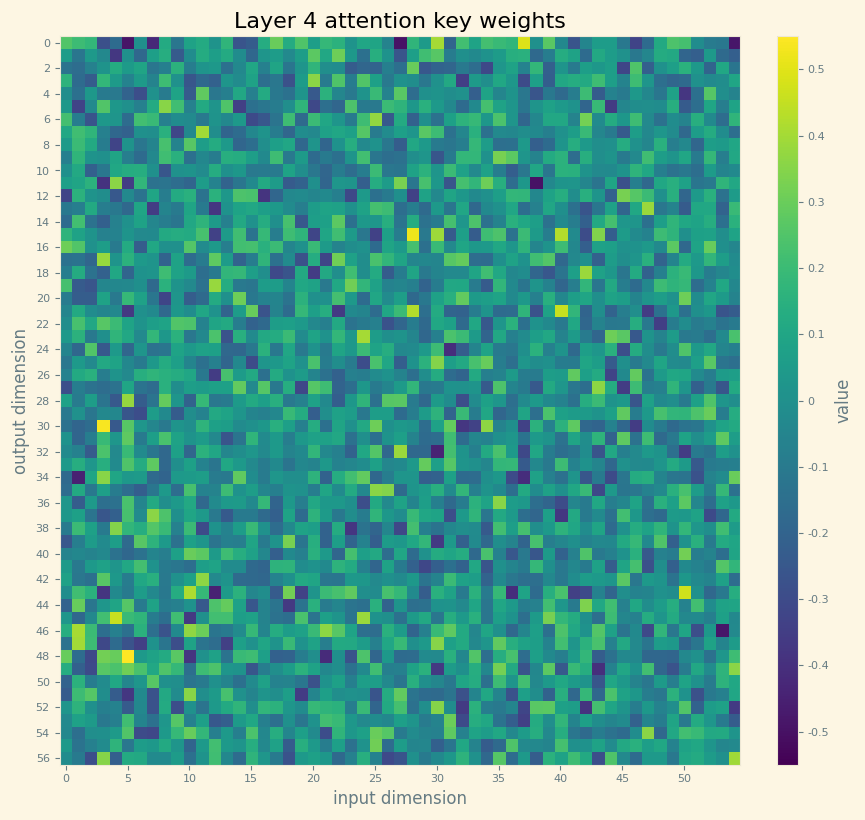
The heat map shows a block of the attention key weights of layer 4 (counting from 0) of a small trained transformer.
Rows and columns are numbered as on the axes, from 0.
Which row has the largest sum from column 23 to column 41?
47
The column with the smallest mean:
37
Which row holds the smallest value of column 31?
24
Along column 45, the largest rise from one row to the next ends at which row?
12
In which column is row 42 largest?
11
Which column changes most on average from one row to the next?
5
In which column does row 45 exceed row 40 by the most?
4
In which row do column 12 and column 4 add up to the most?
45
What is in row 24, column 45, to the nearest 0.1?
-0.3
